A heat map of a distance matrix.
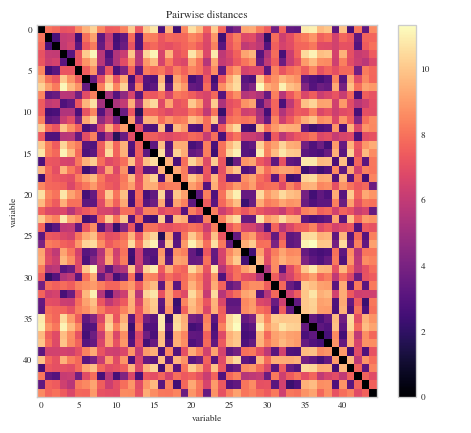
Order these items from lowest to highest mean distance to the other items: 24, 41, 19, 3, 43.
24, 43, 41, 3, 19
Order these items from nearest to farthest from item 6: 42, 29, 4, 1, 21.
21, 42, 1, 4, 29
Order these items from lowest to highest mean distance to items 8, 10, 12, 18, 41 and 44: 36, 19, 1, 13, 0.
13, 1, 0, 19, 36
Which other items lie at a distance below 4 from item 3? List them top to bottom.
4, 9, 29, 32
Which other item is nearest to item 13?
10
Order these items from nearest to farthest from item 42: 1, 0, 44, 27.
1, 27, 44, 0
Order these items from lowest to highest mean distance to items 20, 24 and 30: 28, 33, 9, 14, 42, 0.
42, 28, 14, 9, 33, 0
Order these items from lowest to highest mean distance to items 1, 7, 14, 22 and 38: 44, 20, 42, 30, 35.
20, 35, 42, 30, 44
